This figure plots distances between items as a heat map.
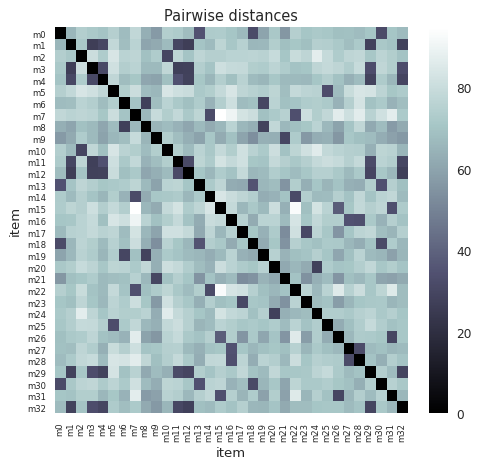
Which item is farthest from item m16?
m7
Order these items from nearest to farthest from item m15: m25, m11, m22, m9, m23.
m9, m23, m25, m11, m22
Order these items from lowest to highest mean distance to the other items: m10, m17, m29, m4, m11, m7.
m4, m29, m11, m17, m10, m7
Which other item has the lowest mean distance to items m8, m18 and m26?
m19
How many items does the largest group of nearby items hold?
7
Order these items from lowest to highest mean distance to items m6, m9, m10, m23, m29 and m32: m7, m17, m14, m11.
m11, m17, m14, m7
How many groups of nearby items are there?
11
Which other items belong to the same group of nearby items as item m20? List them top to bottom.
m24
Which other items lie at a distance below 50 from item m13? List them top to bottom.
m0, m18, m30
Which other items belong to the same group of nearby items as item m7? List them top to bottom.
m14, m22
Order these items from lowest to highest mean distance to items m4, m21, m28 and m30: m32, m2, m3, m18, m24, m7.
m18, m32, m3, m24, m2, m7
